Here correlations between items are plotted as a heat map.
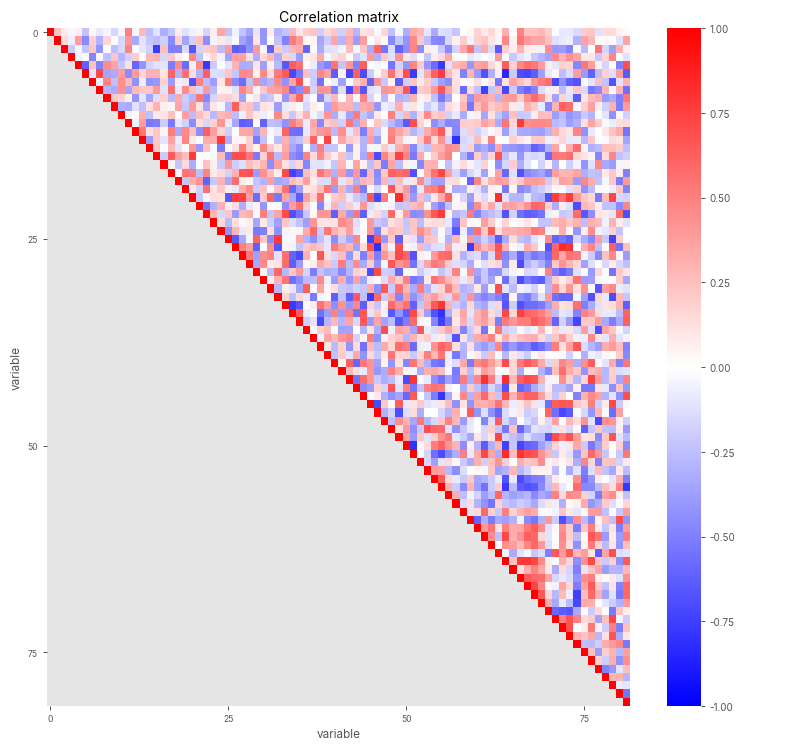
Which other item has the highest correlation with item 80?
59
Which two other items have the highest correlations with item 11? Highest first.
66, 51
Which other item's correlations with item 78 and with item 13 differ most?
57
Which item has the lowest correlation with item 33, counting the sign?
34
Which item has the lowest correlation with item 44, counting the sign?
55
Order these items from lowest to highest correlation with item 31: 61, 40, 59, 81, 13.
61, 59, 81, 13, 40
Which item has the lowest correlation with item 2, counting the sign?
15
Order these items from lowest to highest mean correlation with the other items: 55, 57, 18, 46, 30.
46, 57, 30, 55, 18
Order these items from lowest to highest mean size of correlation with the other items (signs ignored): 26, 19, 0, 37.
0, 37, 19, 26
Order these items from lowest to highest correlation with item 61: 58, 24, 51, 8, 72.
24, 8, 72, 58, 51
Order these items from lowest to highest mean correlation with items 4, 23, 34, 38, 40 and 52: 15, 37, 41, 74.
74, 41, 15, 37
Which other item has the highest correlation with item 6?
35
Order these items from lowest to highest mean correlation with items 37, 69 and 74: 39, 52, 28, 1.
28, 1, 52, 39
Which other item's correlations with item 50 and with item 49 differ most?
32
